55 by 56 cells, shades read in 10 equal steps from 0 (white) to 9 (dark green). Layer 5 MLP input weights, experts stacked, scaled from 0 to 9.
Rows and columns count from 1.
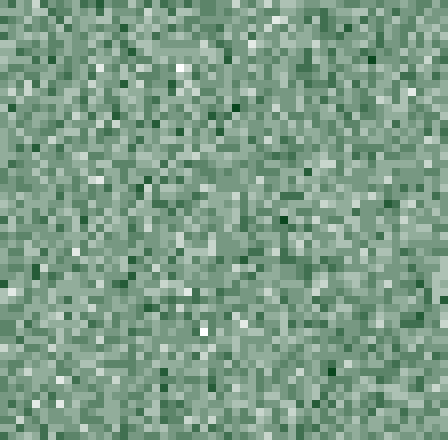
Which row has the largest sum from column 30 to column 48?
33
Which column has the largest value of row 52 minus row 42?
26
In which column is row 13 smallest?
48
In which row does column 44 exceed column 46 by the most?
4
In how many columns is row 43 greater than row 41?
19
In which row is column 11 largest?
28
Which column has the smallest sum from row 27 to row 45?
10
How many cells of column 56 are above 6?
3
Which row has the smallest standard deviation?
31
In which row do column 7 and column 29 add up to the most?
8
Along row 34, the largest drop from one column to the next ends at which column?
6
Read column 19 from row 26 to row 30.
4 4 3 2 5
